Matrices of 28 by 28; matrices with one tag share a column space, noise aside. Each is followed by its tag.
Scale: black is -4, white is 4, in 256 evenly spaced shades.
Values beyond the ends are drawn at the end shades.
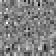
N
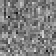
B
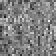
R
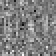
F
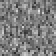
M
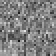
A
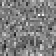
N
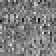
R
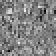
M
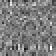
N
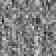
R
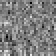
A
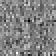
F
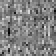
M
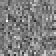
F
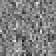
A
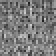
B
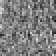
B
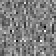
A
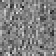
M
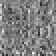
M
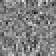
N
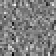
N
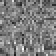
N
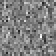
B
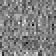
F
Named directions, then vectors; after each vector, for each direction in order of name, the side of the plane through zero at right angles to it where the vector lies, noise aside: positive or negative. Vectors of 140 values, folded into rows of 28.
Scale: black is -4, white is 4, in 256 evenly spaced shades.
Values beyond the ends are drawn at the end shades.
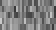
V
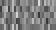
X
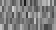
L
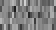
negative, positive, positive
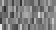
positive, negative, negative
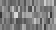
positive, negative, positive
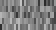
negative, positive, negative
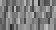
negative, negative, negative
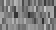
negative, positive, negative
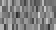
positive, positive, negative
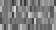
positive, negative, negative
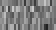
positive, positive, positive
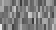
positive, negative, negative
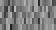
negative, negative, negative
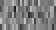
negative, positive, positive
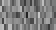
positive, positive, negative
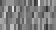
positive, positive, positive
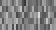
positive, positive, negative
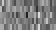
positive, positive, negative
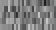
negative, positive, negative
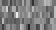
positive, negative, positive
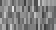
positive, positive, positive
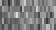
negative, negative, positive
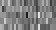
positive, positive, negative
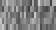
positive, positive, positive
